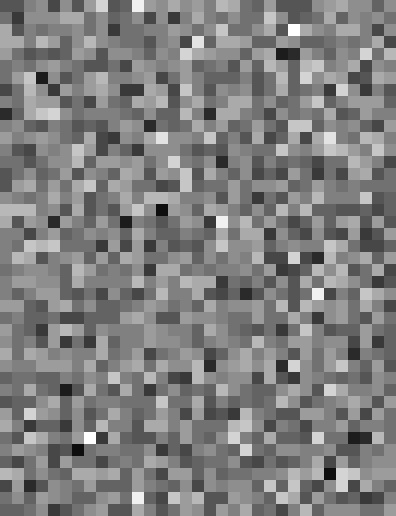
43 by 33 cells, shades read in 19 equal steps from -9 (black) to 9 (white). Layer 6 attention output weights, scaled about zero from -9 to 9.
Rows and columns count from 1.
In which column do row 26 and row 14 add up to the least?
33
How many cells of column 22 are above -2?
26
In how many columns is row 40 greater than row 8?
19
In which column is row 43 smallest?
5
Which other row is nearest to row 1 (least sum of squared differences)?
43
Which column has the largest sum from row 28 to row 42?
21
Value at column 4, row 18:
0
